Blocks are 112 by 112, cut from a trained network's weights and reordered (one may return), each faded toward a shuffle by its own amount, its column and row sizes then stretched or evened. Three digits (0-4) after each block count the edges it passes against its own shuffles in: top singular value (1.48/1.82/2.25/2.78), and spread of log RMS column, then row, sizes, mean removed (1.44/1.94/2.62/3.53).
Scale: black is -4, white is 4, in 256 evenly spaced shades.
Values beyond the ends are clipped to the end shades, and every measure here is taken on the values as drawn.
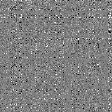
0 3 3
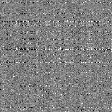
3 0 3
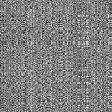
4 2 2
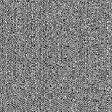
3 1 0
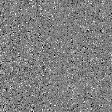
1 2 0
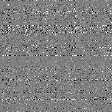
0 2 4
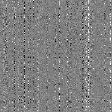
2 4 1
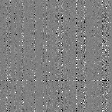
2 4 1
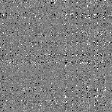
1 3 3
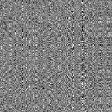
4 4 1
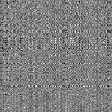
4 1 3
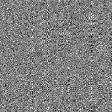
3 2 1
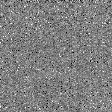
1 0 2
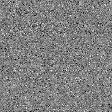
1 0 2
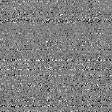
2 2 4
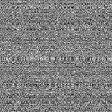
4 1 3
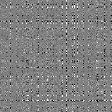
4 4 3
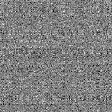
3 1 2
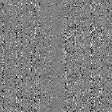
1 4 2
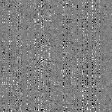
1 4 2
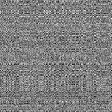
4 1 3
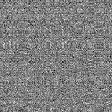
3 1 0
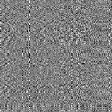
3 3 2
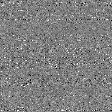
0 1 3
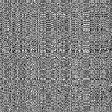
4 0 3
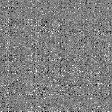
2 1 3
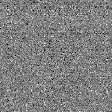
2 2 0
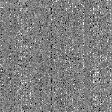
2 3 0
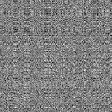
4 2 2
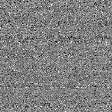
2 1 2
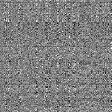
3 3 0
